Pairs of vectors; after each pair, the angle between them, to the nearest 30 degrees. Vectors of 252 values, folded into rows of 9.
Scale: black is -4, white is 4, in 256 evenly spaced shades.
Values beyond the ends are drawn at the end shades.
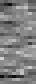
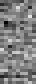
60 degrees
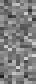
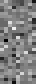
90 degrees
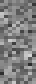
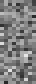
60 degrees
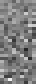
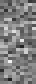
120 degrees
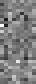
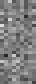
60 degrees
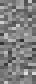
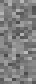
90 degrees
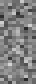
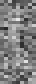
90 degrees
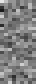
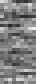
60 degrees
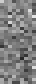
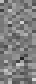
60 degrees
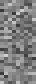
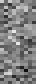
90 degrees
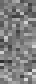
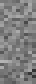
150 degrees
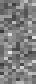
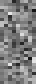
90 degrees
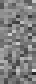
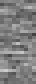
60 degrees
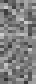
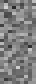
30 degrees
